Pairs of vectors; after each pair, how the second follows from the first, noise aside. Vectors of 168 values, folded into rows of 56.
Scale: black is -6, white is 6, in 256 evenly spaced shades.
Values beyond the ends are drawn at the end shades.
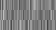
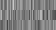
shuffled.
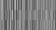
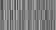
negated.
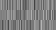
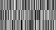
reversed, scaled up.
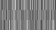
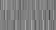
reversed, partly zeroed.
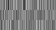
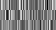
wrapped around, scaled up.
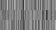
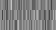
shuffled.
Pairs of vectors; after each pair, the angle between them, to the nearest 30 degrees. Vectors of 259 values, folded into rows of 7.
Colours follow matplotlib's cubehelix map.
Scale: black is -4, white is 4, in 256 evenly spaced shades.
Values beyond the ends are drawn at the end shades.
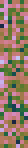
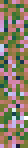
120 degrees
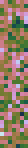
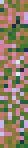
30 degrees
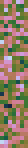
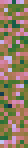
30 degrees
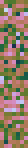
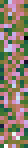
90 degrees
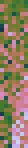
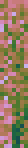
150 degrees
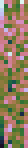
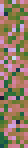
60 degrees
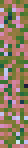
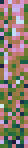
60 degrees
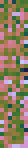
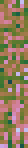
120 degrees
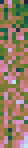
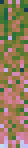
60 degrees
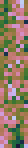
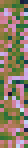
120 degrees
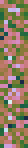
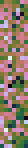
60 degrees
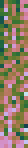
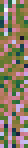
60 degrees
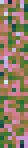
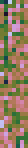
150 degrees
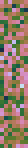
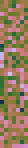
60 degrees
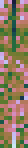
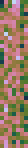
120 degrees
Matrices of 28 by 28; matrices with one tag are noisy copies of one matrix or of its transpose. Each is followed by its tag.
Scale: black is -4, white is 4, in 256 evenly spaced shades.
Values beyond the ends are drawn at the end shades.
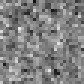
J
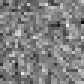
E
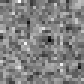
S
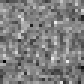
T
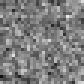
E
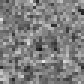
S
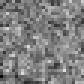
E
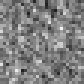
J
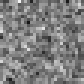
S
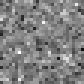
S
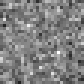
T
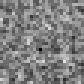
S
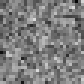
E
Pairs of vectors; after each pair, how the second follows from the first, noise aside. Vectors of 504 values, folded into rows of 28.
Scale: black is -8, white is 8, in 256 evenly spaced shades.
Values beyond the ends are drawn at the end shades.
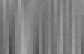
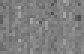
wrapped around, partly zeroed.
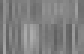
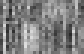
scaled up.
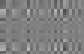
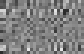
scaled up.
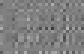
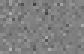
wrapped around, partly zeroed.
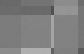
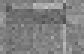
wrapped around.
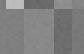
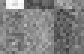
scaled up.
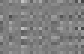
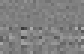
negated, partly zeroed.
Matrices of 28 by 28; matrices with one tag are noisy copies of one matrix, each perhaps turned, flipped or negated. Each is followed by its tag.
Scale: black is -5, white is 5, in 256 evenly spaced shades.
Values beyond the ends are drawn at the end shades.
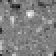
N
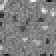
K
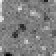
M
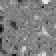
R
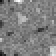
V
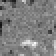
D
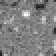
N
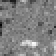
D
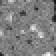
M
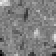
V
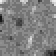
V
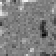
D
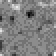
N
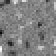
K
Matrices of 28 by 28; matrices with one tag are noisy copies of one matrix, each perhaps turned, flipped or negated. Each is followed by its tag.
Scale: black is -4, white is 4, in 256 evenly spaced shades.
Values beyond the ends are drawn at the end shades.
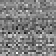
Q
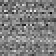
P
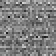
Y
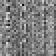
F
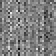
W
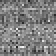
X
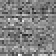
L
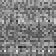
X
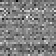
W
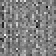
Y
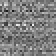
P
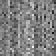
Q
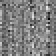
F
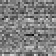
L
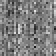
L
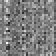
F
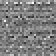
Y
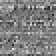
F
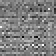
W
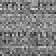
X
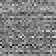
W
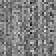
P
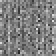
Y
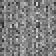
Y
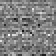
L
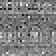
X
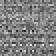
P
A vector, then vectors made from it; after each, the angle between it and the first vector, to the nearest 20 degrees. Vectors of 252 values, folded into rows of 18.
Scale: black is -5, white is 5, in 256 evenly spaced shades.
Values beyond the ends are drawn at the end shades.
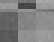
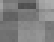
40 degrees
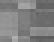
140 degrees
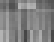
120 degrees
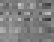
120 degrees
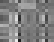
120 degrees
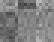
40 degrees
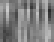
60 degrees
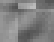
140 degrees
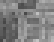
40 degrees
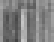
60 degrees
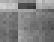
60 degrees
